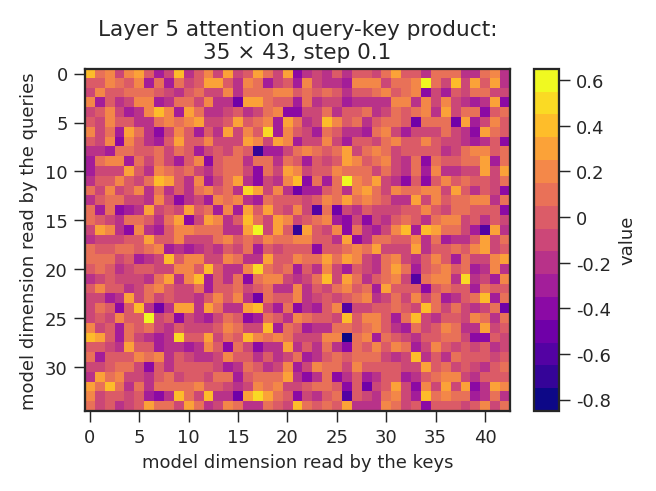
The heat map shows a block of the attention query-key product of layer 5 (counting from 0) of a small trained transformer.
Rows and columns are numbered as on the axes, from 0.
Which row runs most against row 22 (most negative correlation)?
1
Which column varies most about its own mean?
26
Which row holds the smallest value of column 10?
15
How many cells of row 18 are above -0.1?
28
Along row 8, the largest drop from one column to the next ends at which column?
17
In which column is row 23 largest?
40
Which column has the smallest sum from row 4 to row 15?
22
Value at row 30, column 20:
0.2
